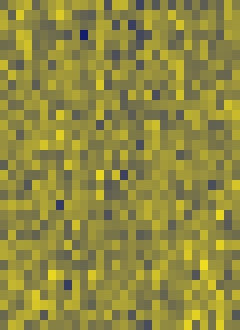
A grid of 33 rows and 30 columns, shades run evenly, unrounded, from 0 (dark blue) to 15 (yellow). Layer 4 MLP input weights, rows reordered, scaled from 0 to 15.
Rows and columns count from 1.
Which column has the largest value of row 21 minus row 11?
2
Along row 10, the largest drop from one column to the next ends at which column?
20
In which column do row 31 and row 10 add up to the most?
5
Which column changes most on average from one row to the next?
28
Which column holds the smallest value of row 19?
27
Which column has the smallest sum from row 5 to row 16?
18
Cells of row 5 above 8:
13
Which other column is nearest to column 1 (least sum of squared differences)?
22
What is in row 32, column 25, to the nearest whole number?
14
